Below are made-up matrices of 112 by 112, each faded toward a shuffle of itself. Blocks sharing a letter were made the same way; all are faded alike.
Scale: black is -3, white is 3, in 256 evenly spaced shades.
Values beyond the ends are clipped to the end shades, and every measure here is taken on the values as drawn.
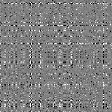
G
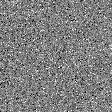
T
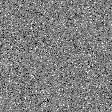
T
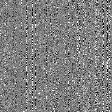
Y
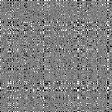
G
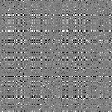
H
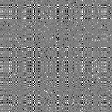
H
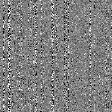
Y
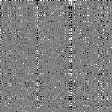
G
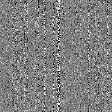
Y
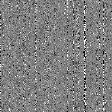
Y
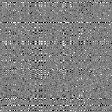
G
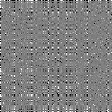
H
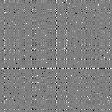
H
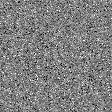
T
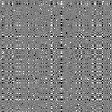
H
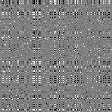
H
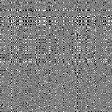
G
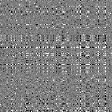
G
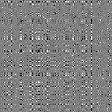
H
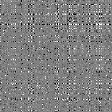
G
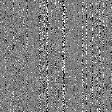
Y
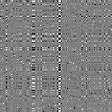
H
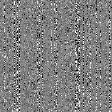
Y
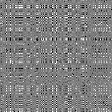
H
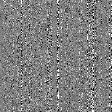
Y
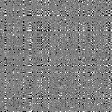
G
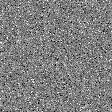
T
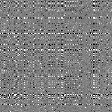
G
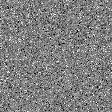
T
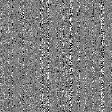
Y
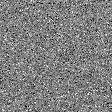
T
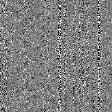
Y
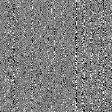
Y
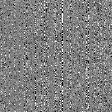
Y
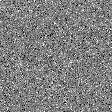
T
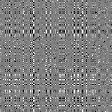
H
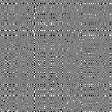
H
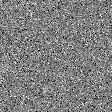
T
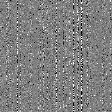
Y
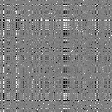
H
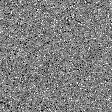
T
